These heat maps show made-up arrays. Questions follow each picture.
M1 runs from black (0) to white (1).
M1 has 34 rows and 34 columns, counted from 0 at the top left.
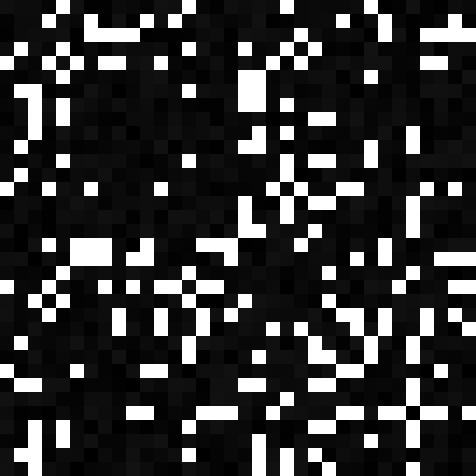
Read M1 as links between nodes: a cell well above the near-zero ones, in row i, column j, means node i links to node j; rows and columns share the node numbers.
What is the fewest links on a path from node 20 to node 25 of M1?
3
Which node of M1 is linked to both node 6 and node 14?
node 17
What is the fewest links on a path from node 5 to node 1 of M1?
3
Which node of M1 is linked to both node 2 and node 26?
node 31
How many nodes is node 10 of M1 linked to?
5
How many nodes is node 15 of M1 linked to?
3
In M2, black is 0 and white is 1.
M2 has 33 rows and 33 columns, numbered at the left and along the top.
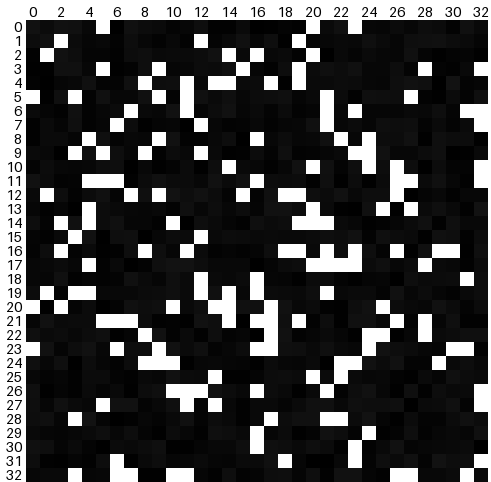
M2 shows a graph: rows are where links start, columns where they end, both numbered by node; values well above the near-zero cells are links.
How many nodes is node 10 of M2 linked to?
5
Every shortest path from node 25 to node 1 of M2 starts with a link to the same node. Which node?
node 20
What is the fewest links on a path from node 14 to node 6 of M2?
2
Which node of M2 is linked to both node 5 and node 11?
node 27
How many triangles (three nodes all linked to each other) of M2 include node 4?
1
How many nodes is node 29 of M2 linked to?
2
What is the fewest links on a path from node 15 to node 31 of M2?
3
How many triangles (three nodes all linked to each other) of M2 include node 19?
4
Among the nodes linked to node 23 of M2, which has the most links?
node 16
